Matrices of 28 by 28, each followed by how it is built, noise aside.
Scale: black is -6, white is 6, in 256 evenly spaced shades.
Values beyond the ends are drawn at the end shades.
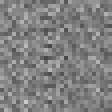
repeating rows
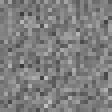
repeating rows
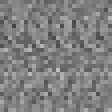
repeating columns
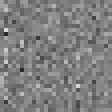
uneven columns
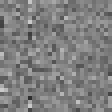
uneven columns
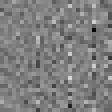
uneven columns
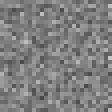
repeating rows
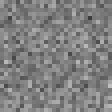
repeating columns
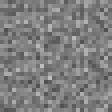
repeating rows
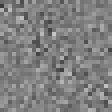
block diagonal
